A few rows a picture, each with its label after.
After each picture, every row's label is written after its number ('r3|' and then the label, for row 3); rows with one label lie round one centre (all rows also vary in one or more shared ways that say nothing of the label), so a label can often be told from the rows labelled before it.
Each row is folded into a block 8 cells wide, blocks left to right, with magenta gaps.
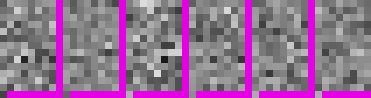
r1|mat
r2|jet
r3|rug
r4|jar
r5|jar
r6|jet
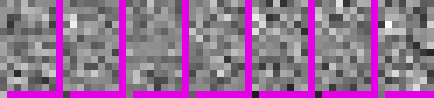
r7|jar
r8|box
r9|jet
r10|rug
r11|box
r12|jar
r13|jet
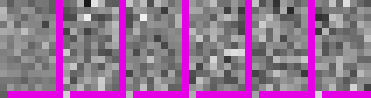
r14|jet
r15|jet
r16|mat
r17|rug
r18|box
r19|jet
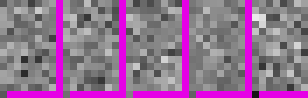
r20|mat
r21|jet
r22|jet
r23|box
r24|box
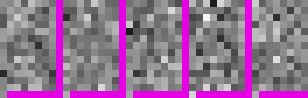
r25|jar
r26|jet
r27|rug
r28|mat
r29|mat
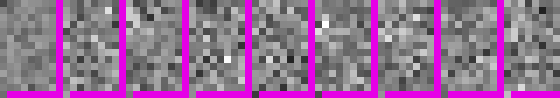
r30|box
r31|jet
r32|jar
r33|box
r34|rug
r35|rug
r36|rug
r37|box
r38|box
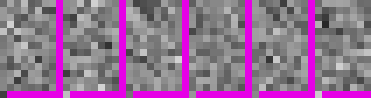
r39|rug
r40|jar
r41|jet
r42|jar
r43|jet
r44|rug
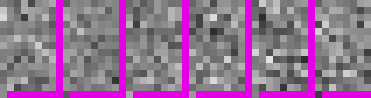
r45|jar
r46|jar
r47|box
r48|jar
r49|mat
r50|box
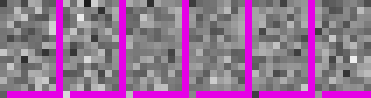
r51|jet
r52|mat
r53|mat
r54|jar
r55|mat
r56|jet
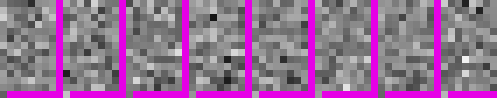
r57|mat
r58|jar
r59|rug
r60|mat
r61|mat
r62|jar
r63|mat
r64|box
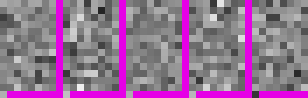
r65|mat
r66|box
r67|jar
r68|box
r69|box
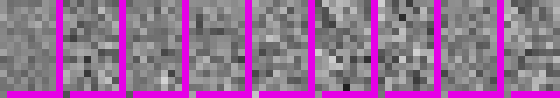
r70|mat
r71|jet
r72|rug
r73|mat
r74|jar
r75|jet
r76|mat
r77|jar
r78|jar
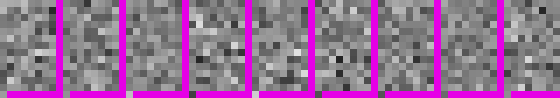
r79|rug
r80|jar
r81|jet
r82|jet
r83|jet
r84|jet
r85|rug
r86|jet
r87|box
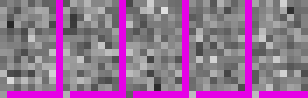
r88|rug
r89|jar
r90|jet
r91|box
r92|box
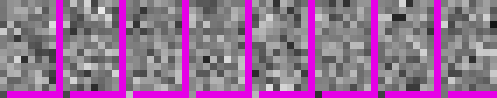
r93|jar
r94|rug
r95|rug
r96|box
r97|rug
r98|box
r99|box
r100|rug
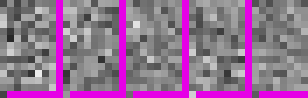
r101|rug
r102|jar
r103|box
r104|mat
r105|jet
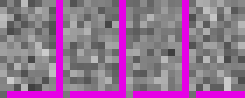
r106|box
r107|jet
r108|rug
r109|rug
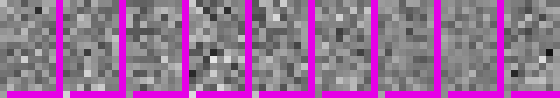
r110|mat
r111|rug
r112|jar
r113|jar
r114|box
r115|jar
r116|mat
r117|jar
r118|rug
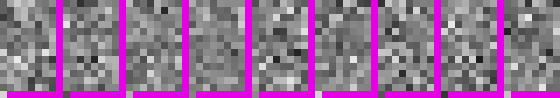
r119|jet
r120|box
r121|box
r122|mat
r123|jar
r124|jet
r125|rug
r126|rug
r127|jet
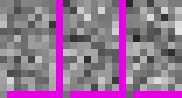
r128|rug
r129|jet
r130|mat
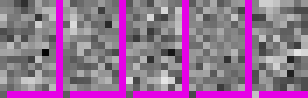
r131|mat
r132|jet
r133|jar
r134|box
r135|rug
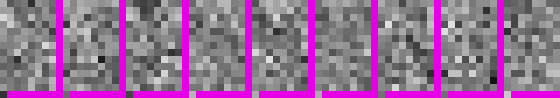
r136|rug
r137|mat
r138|jar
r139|jar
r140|jar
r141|rug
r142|mat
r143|jar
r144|jet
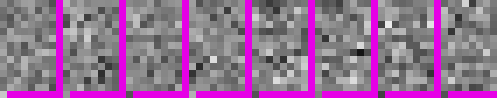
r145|jet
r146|mat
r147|mat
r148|box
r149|box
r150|jet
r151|mat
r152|rug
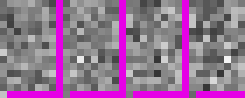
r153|jet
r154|jet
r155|mat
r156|jar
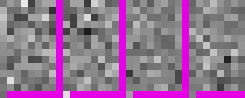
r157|rug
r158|box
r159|jar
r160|box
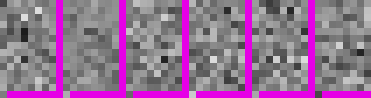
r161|rug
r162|jar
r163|rug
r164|mat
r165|box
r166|mat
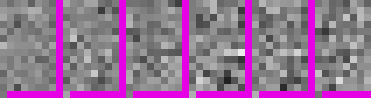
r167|jar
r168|box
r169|jet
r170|mat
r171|box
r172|rug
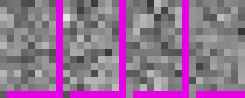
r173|jet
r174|rug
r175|box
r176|rug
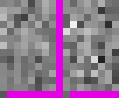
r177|mat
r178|jet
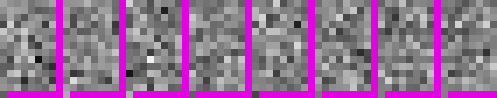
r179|mat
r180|rug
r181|rug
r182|rug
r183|jet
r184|jar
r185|rug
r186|rug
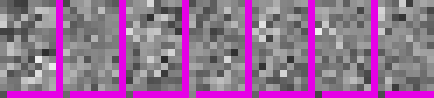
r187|box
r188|jet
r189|rug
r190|jar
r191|box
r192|jar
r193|jar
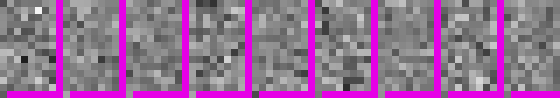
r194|jar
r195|mat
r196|jar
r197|mat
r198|box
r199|box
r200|rug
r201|rug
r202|rug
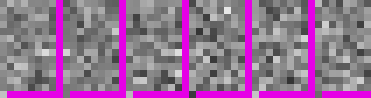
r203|box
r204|jet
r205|mat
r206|rug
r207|jet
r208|jet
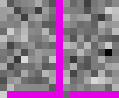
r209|jet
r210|mat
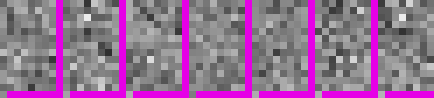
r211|mat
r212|rug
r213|rug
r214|box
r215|rug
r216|jet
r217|box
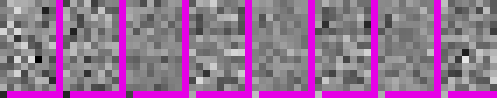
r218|rug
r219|rug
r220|mat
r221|rug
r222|mat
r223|rug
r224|mat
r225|rug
